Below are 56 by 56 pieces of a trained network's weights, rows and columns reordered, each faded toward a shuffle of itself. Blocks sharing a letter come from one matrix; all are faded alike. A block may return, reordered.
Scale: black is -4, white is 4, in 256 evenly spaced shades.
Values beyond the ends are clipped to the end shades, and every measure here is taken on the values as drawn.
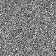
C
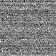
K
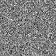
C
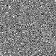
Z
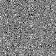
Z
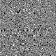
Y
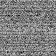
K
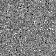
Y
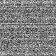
K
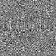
Z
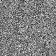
C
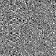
Z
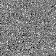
Z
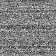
K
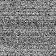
K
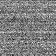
K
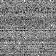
K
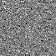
Z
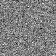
C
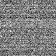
K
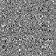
Z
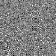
Z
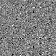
Y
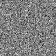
C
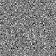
Z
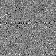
Y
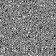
Z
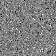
Y
